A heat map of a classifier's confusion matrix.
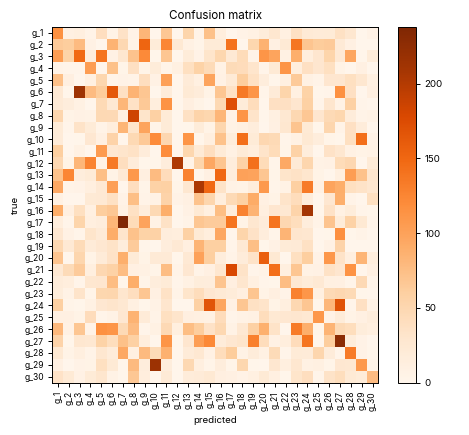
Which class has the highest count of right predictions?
g_27
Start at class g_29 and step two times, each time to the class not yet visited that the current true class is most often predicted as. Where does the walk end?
g_18
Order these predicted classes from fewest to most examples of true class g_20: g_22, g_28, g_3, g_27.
g_22, g_28, g_27, g_3
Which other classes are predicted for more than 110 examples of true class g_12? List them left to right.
g_4, g_6, g_19
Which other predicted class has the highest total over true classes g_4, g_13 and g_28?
g_16
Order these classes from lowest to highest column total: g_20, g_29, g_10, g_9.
g_29, g_10, g_20, g_9
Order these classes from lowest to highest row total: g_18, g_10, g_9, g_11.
g_9, g_11, g_18, g_10
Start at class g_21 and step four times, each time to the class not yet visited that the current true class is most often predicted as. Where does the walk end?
g_5
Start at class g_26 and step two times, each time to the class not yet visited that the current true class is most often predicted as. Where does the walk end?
g_24
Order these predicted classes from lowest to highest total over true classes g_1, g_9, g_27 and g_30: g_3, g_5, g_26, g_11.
g_3, g_5, g_26, g_11
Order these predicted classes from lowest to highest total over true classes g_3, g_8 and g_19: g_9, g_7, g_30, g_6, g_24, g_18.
g_30, g_7, g_6, g_24, g_9, g_18
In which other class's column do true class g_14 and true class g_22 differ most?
g_15
